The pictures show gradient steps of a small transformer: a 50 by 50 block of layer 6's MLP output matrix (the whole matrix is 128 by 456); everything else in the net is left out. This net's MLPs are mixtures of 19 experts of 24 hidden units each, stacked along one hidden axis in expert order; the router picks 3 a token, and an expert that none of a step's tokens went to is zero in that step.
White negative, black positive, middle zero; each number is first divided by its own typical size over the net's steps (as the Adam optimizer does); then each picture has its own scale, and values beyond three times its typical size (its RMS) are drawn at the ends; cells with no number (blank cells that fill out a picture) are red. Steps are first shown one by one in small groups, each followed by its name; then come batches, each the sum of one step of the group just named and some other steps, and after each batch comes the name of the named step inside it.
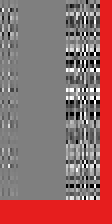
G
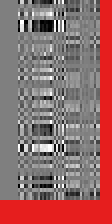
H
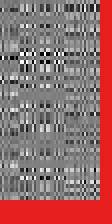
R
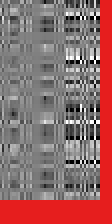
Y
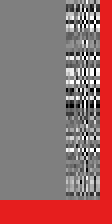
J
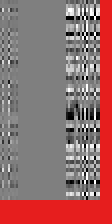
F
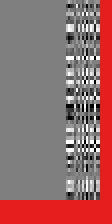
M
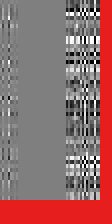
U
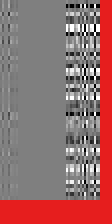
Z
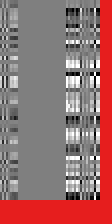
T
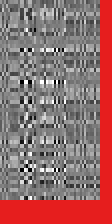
G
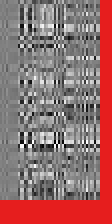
M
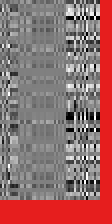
F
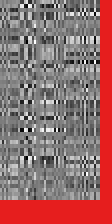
U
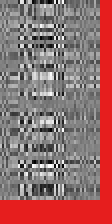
Y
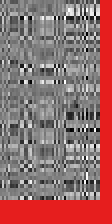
F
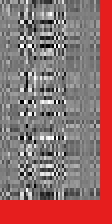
H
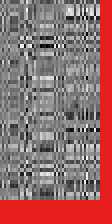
F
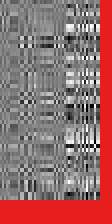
M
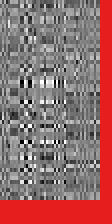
Y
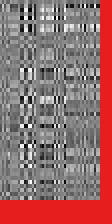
Z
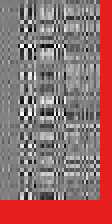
F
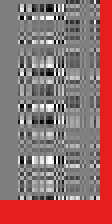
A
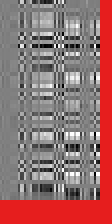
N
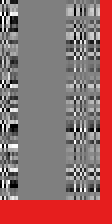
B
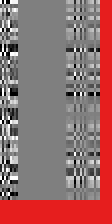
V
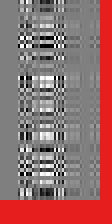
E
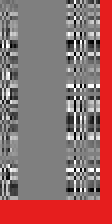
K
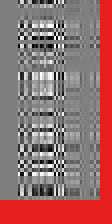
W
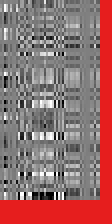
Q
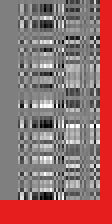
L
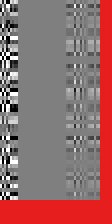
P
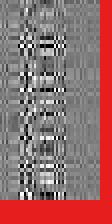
E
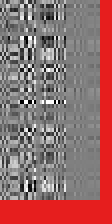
P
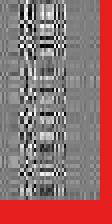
E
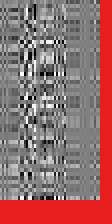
A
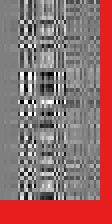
L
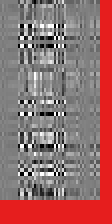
W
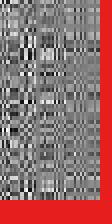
V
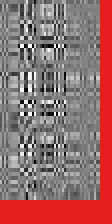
N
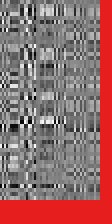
B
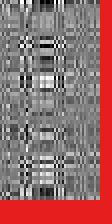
E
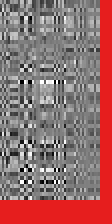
P
